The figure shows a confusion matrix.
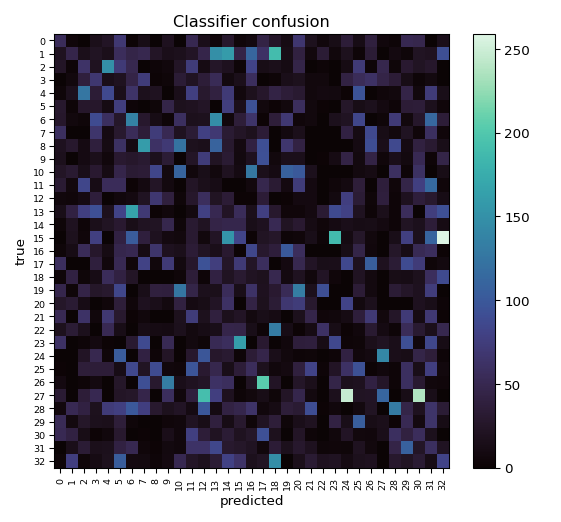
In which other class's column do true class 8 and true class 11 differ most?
7
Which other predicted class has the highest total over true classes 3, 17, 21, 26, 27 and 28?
12
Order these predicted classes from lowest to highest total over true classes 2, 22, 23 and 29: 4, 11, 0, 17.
17, 11, 0, 4
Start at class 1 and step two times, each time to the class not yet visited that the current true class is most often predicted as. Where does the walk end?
32
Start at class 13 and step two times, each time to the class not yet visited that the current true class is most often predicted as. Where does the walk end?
31
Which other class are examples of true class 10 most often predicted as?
16
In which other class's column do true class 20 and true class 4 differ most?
2
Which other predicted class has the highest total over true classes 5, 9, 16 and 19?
20
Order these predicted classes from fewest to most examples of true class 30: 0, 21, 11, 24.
21, 24, 0, 11
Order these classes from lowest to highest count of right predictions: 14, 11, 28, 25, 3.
11, 14, 3, 25, 28
